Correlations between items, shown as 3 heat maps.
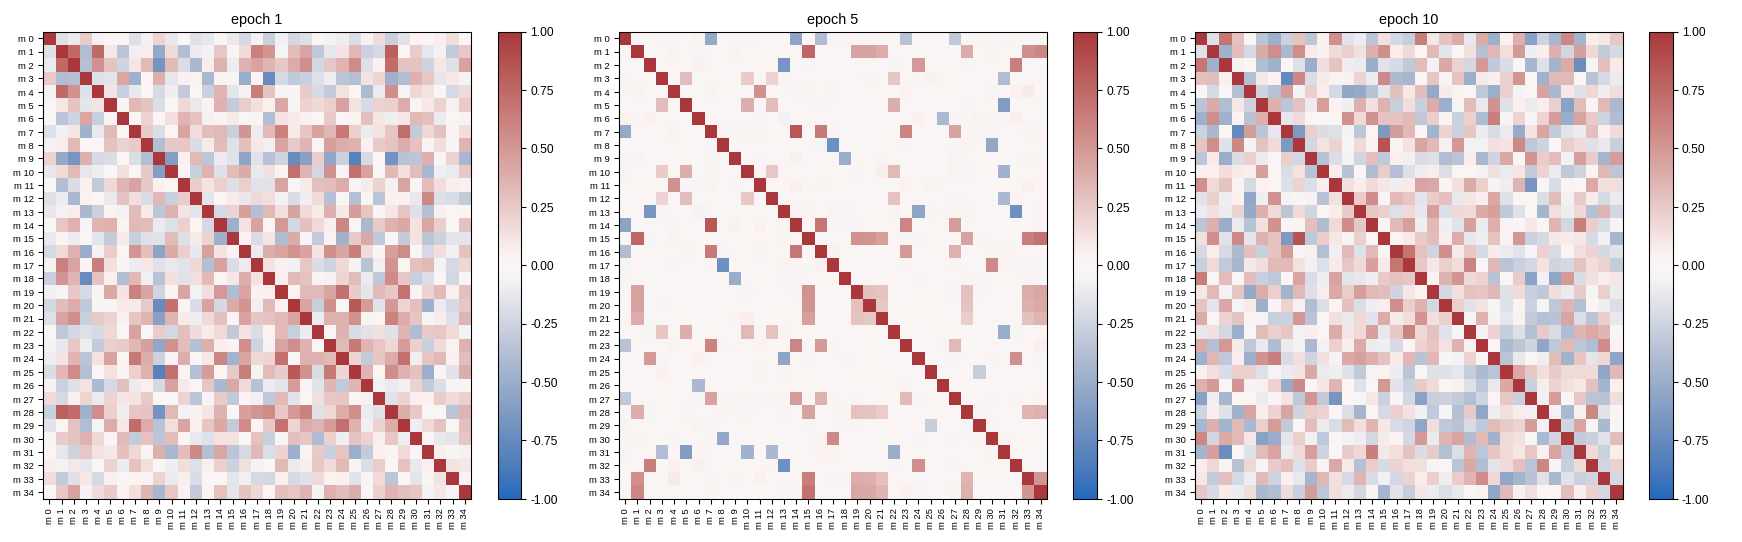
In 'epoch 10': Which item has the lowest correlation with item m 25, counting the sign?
m 33
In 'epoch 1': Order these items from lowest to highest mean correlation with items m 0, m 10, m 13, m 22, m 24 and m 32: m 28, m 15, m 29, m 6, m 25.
m 15, m 6, m 28, m 25, m 29
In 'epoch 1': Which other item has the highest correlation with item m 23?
m 25
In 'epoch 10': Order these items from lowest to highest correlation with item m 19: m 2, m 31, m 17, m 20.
m 20, m 2, m 17, m 31
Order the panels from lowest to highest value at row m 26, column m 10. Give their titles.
epoch 5, epoch 10, epoch 1
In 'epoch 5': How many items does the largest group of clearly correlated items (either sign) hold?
8
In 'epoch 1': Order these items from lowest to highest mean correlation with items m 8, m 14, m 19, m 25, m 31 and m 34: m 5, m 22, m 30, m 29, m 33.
m 33, m 22, m 30, m 5, m 29
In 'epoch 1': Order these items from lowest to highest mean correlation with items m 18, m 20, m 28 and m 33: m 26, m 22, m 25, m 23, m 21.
m 22, m 26, m 23, m 21, m 25
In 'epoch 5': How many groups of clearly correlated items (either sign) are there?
9
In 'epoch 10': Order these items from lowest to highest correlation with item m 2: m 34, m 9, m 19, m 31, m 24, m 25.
m 31, m 9, m 24, m 25, m 19, m 34
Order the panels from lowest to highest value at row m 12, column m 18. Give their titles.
epoch 10, epoch 5, epoch 1
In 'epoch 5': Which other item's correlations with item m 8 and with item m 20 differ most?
m 17
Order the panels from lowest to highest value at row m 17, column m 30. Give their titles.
epoch 10, epoch 1, epoch 5
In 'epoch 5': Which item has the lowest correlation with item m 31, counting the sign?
m 5
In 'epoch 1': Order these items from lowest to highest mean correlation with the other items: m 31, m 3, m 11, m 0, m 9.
m 9, m 3, m 0, m 31, m 11
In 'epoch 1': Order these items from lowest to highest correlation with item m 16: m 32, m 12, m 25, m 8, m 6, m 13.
m 12, m 6, m 32, m 8, m 13, m 25
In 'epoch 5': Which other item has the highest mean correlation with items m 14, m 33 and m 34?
m 15
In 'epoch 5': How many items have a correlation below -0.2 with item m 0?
5
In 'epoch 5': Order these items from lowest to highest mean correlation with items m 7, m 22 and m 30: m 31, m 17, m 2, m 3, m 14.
m 31, m 2, m 3, m 17, m 14
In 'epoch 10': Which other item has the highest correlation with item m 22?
m 17
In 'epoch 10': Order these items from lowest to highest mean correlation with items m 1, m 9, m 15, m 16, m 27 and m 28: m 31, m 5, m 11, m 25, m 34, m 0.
m 0, m 11, m 34, m 5, m 25, m 31
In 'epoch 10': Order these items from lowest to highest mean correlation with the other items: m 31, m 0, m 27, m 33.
m 27, m 33, m 0, m 31
